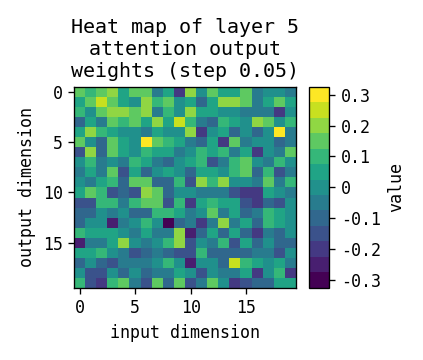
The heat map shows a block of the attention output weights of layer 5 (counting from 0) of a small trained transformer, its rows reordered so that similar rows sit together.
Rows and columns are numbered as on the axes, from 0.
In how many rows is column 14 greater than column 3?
5
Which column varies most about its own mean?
10
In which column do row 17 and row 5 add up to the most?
14
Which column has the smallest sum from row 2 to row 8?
16
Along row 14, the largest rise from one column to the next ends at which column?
9
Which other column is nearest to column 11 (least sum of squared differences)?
19
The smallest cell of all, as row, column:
13, 8
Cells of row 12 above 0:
7
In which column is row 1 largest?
2
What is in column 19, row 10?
-0.05
